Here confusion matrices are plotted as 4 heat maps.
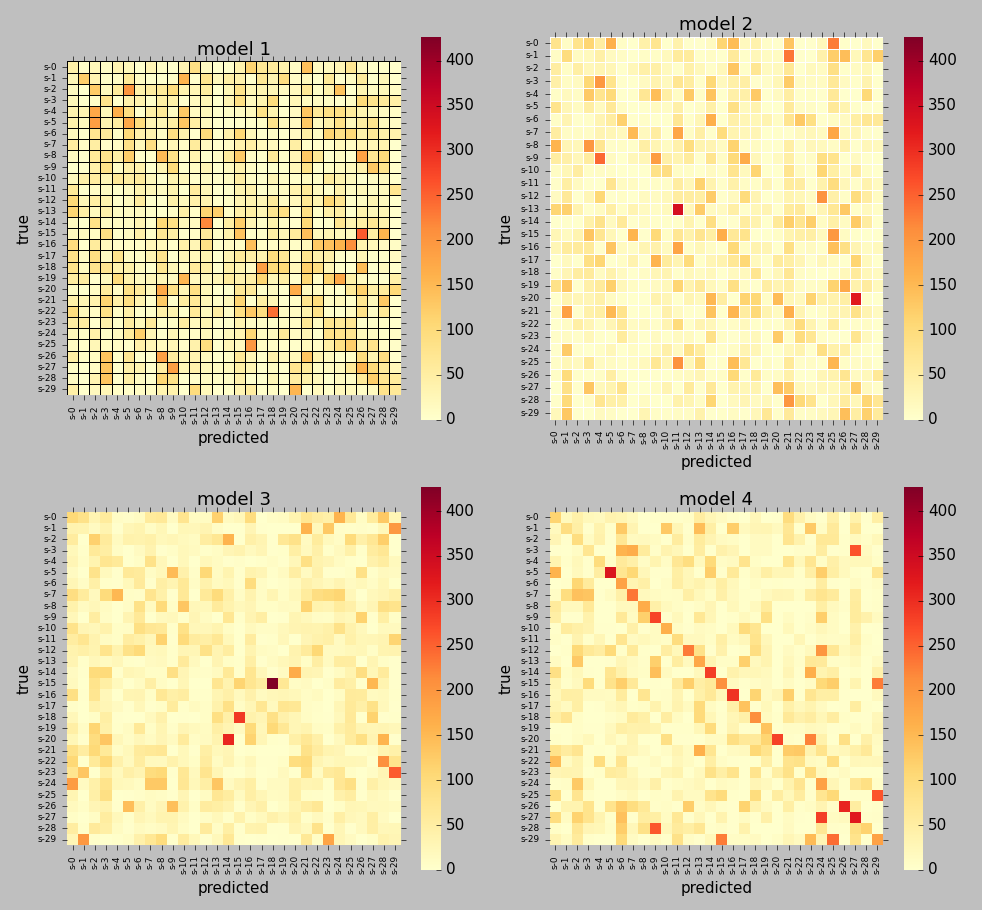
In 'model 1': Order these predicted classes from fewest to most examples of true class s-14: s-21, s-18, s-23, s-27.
s-23, s-18, s-27, s-21
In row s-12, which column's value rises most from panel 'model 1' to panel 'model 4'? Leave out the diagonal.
s-24
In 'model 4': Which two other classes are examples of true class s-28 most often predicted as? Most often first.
s-9, s-6
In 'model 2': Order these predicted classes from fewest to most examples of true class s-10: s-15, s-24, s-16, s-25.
s-15, s-25, s-16, s-24
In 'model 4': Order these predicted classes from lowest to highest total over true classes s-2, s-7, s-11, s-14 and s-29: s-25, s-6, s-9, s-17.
s-17, s-9, s-6, s-25
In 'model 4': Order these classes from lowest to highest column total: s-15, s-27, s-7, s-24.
s-15, s-7, s-27, s-24
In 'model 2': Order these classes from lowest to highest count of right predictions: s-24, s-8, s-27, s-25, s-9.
s-8, s-24, s-27, s-25, s-9
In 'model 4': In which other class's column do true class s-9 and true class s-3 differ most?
s-27
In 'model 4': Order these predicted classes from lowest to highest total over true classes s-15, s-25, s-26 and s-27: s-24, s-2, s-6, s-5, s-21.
s-21, s-5, s-2, s-6, s-24
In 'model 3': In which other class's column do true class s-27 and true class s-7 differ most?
s-4
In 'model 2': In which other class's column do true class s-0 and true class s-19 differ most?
s-26
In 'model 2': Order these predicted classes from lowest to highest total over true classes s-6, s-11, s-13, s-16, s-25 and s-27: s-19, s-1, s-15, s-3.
s-15, s-19, s-3, s-1
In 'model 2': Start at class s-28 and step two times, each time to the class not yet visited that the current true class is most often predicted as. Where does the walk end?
s-1
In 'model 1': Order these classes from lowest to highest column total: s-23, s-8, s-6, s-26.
s-6, s-23, s-8, s-26
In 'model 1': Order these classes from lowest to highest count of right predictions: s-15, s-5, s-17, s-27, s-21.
s-17, s-21, s-27, s-15, s-5
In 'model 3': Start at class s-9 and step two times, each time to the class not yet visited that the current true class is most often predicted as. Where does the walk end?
s-5
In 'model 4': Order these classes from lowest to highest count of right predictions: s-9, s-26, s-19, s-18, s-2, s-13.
s-2, s-19, s-13, s-18, s-9, s-26
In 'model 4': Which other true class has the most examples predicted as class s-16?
s-1
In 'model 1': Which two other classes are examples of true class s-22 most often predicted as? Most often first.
s-18, s-16
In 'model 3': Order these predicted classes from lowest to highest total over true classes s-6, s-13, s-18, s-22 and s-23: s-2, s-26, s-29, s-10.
s-26, s-2, s-10, s-29
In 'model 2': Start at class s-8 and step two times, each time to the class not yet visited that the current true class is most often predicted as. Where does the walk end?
s-4
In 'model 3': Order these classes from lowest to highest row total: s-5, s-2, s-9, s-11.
s-9, s-5, s-11, s-2
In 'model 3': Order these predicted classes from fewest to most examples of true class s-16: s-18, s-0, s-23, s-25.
s-23, s-18, s-25, s-0
